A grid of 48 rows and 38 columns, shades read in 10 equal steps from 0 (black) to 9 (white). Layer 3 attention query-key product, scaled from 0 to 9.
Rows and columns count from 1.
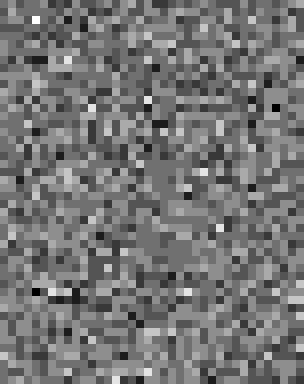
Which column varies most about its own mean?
5
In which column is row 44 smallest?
35
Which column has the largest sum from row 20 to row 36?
23
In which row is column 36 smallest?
34
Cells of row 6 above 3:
27
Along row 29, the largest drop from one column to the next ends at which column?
29
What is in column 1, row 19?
4
